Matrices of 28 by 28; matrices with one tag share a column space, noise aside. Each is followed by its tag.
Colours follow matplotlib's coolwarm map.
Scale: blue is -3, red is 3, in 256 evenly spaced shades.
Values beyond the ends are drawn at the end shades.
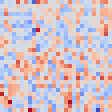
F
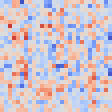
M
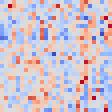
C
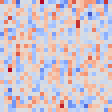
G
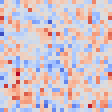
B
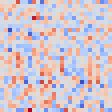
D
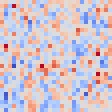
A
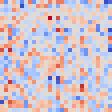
D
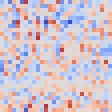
G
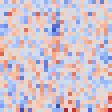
F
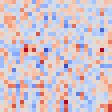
A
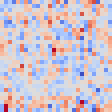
G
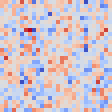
D
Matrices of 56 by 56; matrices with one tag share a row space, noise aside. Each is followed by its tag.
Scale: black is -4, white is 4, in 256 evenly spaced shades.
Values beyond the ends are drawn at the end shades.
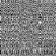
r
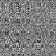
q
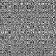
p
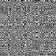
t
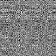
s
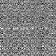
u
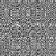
q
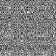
p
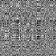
q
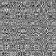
s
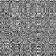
q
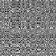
q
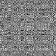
p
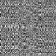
r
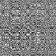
q
